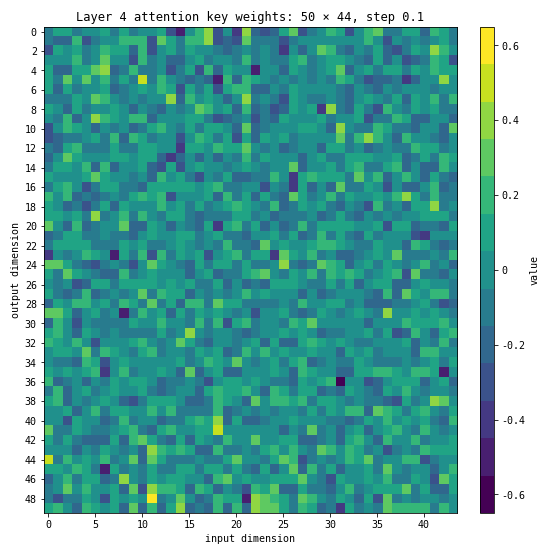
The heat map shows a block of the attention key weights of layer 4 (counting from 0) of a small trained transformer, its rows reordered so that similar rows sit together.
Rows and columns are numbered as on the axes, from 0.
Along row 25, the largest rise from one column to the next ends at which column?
39
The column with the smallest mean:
22
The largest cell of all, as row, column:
48, 11
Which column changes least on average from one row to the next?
33
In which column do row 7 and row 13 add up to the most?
21
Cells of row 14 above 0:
15
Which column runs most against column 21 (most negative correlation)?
14
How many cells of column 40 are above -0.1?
35
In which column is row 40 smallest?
2
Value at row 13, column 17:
0
